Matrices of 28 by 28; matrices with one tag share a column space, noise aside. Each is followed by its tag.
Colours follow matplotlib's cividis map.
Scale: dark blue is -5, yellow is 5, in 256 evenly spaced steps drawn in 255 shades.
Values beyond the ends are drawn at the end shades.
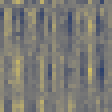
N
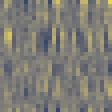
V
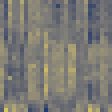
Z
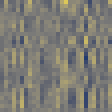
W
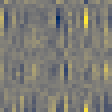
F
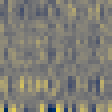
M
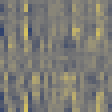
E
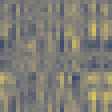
E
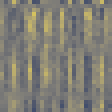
N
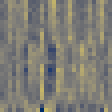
Z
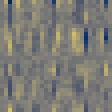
V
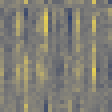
N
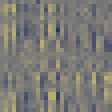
E
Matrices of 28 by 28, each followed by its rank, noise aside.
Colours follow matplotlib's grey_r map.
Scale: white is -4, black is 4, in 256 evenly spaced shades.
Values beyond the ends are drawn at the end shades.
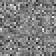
six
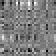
two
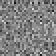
six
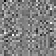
four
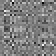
three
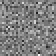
six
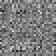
six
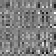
two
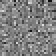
six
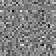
six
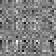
three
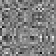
three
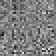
six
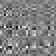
three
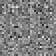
six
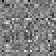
four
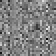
six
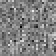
six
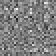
six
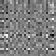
two
